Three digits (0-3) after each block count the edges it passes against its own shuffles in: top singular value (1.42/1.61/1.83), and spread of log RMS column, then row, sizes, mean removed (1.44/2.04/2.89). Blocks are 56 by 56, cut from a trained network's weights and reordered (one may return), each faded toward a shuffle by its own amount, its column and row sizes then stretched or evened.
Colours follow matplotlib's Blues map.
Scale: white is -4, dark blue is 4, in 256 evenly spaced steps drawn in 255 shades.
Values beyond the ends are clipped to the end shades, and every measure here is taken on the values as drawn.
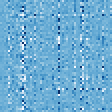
3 3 1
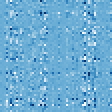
1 3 2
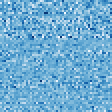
0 0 3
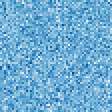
0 1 0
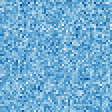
0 0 1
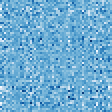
1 2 2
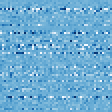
0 0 3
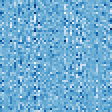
1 3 1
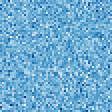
0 1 0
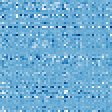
1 2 3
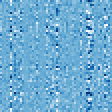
3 3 1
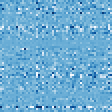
1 2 3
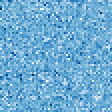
0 0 1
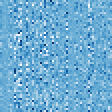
0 3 0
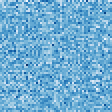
2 0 1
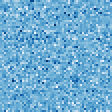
0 1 1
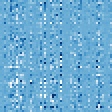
1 3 2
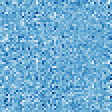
2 2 1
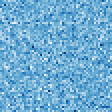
1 0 0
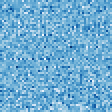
0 0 2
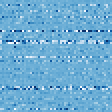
3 0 3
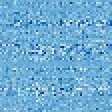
0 1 3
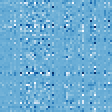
1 3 2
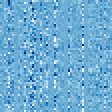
1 3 0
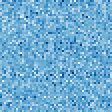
1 0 1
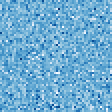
1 1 1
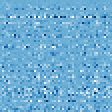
1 1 3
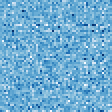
2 1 1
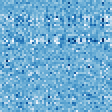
3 1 2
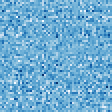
1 1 2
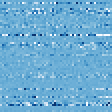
3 0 3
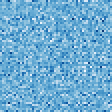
3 0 2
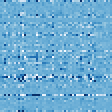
3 1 3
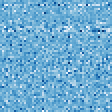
1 1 2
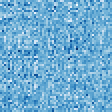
3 2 0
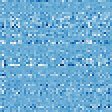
1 1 3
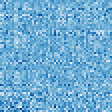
3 0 2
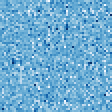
0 1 0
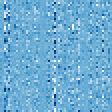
1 3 1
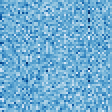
2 2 0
